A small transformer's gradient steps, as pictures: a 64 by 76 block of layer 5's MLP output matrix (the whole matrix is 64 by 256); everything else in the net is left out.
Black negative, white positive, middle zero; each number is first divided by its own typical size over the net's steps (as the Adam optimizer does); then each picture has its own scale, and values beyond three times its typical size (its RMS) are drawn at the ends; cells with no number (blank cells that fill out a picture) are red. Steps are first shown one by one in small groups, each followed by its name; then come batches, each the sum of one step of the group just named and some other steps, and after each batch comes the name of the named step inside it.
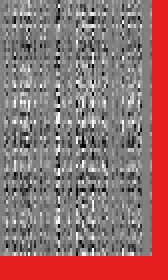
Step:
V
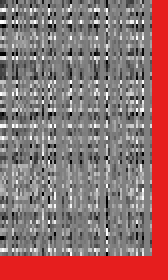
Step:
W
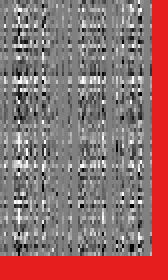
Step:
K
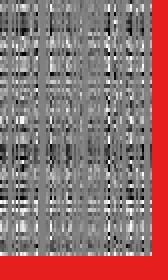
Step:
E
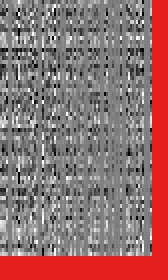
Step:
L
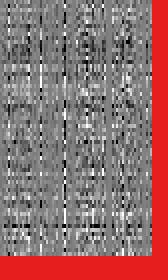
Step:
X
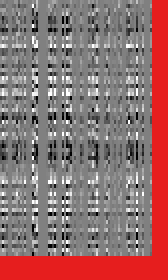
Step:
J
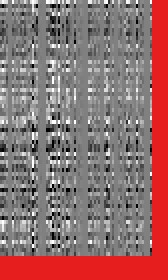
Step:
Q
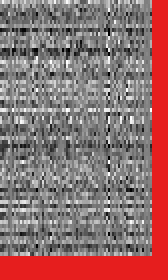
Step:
E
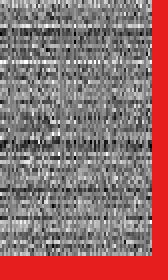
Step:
Q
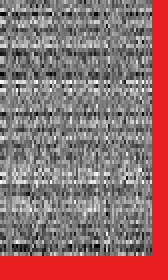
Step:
W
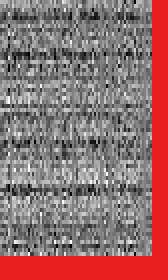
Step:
V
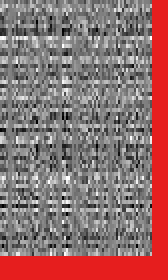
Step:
J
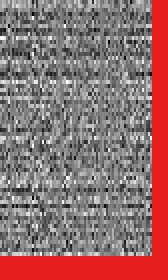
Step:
X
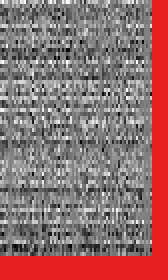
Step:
V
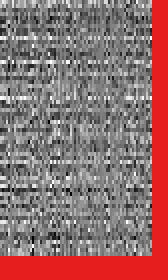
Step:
Q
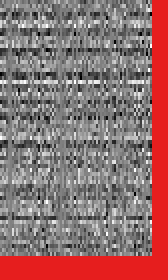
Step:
W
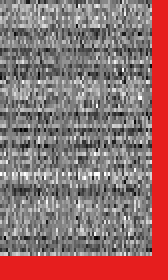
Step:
L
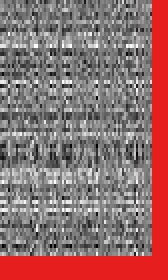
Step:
J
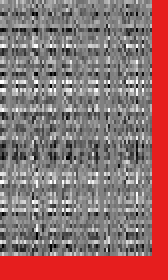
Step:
J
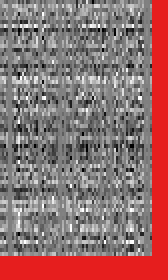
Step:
K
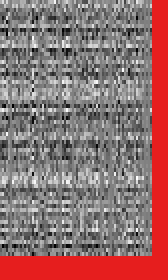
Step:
J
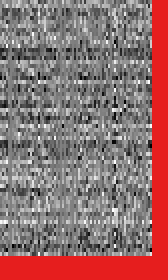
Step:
L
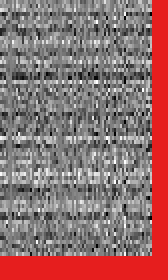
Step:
W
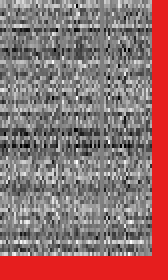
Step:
L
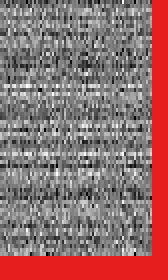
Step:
X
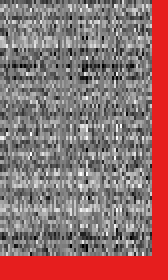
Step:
W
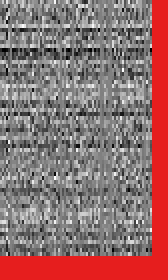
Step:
L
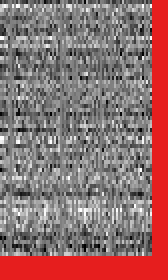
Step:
W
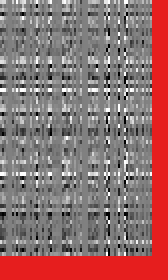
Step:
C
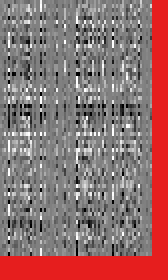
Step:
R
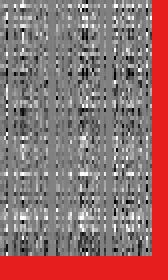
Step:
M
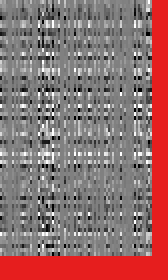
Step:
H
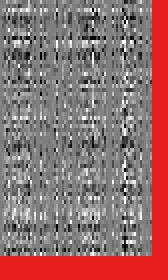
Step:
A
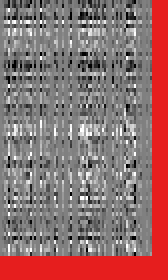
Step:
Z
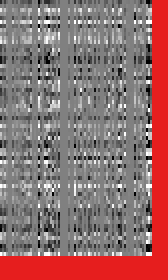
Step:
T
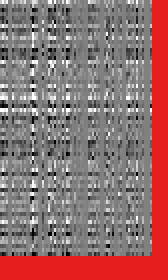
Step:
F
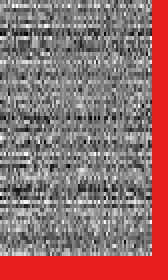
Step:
H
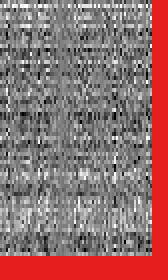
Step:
M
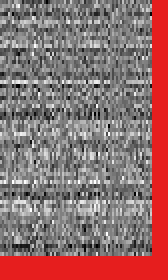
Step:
H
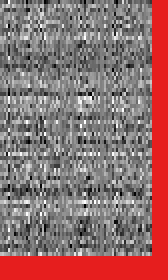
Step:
T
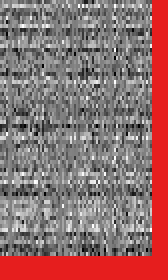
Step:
M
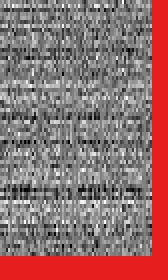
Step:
F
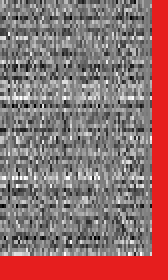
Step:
Z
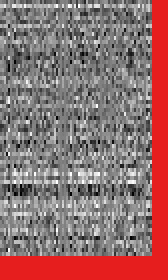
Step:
Z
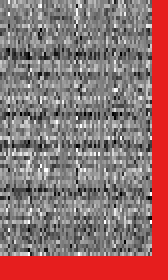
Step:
R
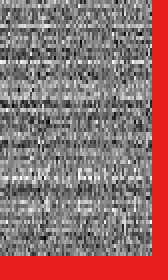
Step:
F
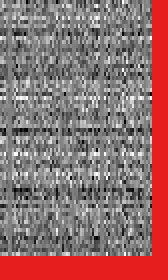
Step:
C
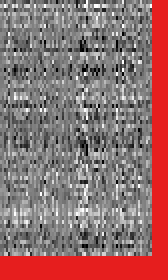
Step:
R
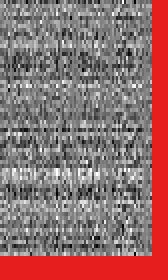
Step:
Z
